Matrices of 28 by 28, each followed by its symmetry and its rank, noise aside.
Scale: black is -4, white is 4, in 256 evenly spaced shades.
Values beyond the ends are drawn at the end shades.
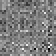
no symmetry, rank six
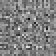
antisymmetric, rank six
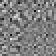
symmetric, rank four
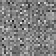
antisymmetric, rank eight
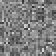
symmetric, rank six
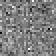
antisymmetric, rank eight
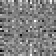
antisymmetric, rank four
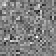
symmetric, rank eight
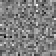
antisymmetric, rank eight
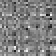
antisymmetric, rank four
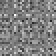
no symmetry, rank four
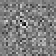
symmetric, rank four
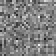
antisymmetric, rank eight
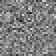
no symmetry, rank eight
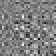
no symmetry, rank four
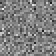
no symmetry, rank eight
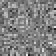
symmetric, rank six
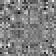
antisymmetric, rank four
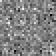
symmetric, rank six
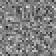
antisymmetric, rank eight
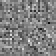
antisymmetric, rank six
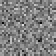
no symmetry, rank six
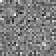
symmetric, rank eight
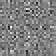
antisymmetric, rank four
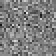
antisymmetric, rank eight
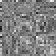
no symmetry, rank four
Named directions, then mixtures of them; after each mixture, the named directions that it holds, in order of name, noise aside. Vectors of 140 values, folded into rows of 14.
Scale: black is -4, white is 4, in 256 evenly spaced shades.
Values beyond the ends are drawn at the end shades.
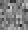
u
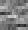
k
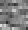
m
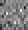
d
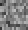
d, k, m.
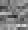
k.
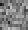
d, m, u.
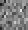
d.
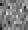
d, u.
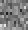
d, m.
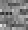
d, k, m.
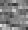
m.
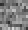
d, m, u.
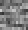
k, m, u.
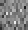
d.
